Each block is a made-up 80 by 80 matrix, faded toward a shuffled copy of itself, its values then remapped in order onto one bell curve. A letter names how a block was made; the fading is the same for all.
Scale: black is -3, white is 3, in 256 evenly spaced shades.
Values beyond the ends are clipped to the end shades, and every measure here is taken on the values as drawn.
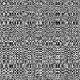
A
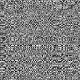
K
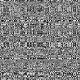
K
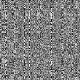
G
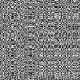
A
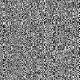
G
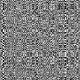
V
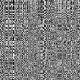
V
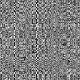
V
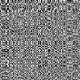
A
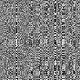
V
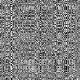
V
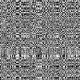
A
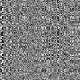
V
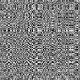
A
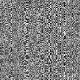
G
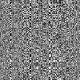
G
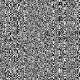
G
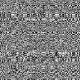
K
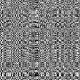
A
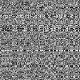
K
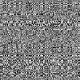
K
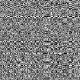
K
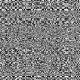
K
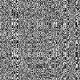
G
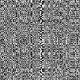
V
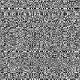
K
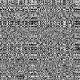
K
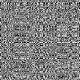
K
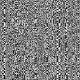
G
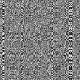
V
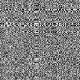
K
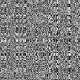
V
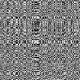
A
